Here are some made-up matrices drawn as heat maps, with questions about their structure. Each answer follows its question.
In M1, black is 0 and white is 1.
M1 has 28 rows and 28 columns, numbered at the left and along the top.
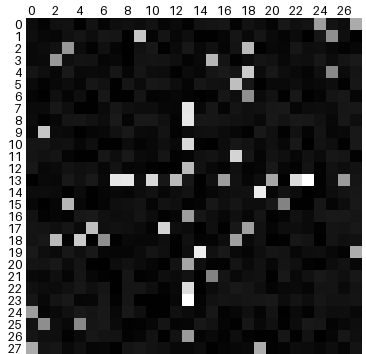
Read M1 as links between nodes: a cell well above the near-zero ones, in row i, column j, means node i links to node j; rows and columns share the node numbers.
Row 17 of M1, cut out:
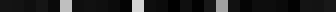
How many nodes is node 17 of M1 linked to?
3
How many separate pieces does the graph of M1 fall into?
3
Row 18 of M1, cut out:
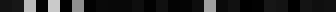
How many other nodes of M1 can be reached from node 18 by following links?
12
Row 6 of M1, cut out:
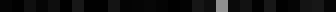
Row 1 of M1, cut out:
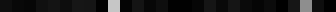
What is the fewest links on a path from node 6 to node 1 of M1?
4
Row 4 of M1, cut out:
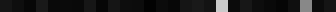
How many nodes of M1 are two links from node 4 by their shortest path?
4
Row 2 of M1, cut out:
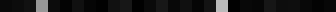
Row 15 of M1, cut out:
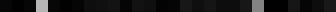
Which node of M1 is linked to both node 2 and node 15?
node 3
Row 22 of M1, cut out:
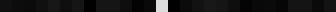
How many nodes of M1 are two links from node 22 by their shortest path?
8
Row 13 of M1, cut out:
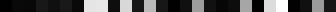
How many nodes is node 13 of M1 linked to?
9
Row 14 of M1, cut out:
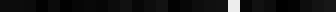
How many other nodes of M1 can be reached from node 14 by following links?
4
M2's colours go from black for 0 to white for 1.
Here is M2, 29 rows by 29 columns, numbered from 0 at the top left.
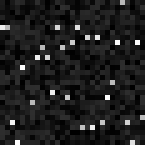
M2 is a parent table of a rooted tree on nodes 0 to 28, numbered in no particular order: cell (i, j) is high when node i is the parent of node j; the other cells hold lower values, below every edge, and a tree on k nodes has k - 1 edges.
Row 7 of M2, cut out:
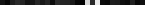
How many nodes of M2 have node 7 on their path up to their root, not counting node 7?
5
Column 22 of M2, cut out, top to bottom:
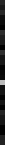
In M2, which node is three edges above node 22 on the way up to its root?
24
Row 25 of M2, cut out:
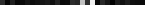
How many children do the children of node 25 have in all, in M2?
2
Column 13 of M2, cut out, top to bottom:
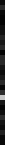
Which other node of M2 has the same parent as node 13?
21
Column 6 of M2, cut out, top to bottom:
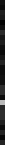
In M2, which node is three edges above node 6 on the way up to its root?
0
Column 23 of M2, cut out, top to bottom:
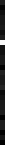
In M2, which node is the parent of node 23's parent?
9
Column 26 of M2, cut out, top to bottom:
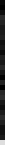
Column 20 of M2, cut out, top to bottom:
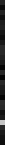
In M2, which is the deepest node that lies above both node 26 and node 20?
5
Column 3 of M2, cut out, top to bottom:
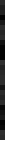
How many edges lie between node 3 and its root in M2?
6
